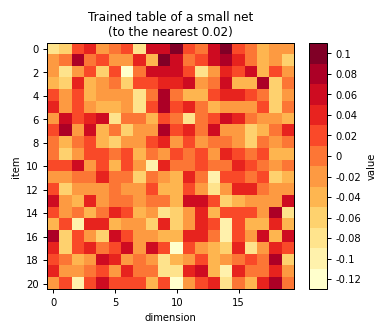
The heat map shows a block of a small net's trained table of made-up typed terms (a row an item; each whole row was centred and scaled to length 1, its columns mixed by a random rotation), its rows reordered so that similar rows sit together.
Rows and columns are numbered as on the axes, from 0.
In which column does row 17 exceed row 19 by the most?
9
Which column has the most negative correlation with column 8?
1
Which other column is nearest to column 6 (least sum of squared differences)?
12
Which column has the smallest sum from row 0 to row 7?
6
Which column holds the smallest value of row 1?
19
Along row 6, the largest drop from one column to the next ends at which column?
5
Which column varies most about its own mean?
14
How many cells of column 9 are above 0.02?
10
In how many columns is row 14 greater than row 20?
9
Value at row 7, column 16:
-0.06
